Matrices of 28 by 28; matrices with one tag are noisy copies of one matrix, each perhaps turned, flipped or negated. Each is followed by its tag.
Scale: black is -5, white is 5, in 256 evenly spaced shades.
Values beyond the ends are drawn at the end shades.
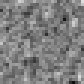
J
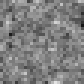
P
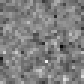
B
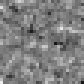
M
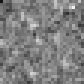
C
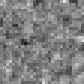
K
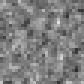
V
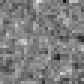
K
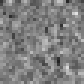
V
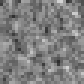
V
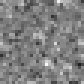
B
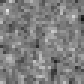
M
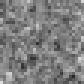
C
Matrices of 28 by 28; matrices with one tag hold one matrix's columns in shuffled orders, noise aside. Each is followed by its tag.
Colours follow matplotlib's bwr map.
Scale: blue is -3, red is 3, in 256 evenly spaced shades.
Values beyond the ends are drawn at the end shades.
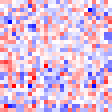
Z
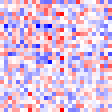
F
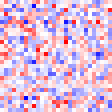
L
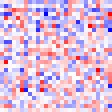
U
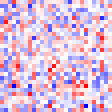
Z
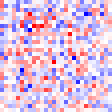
U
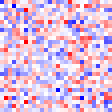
L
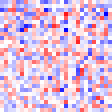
U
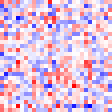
Z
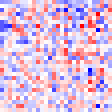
U
